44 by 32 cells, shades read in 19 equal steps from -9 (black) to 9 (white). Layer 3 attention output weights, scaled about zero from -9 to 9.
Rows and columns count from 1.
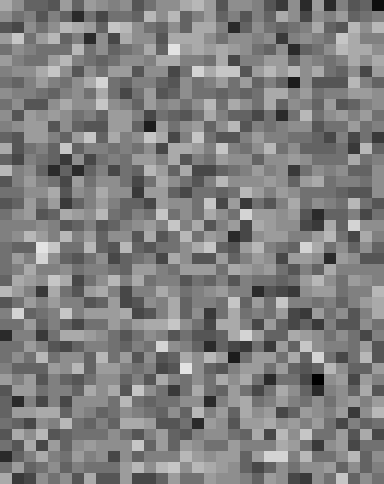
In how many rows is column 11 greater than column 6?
23
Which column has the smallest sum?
1
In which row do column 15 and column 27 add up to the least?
36
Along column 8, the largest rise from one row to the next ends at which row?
13
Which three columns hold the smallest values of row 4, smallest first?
8, 24, 10
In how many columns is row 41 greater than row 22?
11
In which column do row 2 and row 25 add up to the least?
7
